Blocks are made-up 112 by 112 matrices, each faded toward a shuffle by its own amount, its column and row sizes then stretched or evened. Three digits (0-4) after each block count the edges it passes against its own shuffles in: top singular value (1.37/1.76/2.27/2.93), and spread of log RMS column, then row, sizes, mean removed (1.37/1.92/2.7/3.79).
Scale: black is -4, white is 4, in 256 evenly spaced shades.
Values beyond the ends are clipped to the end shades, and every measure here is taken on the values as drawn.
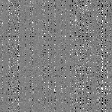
2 4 2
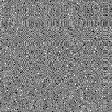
4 0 0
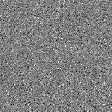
2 0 0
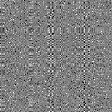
4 3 0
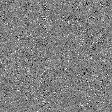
0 1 1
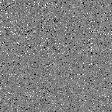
0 1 2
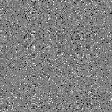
3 1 1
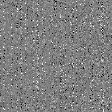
1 3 0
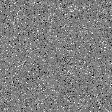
1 1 0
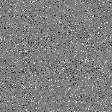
0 1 2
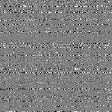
3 1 4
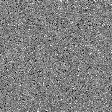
1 0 1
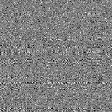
3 0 3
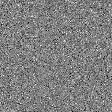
1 1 0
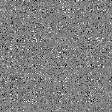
0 2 3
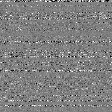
2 0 4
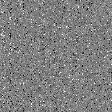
0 2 0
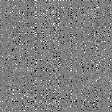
3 3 2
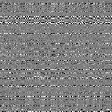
4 0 4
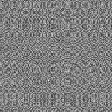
4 2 1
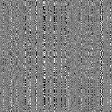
4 4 0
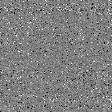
1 1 2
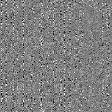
3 3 0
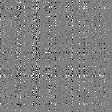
3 4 3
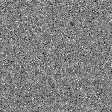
1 0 0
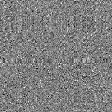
3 1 0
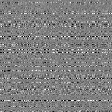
4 0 4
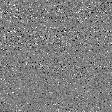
1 0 2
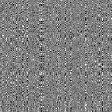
4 4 1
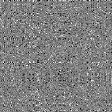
3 2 2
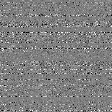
2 0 4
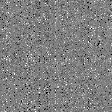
2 2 1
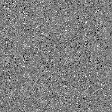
1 2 0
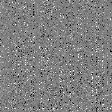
0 3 1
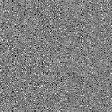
3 3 0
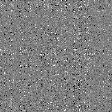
0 3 2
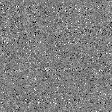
0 1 2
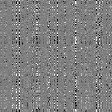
4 4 1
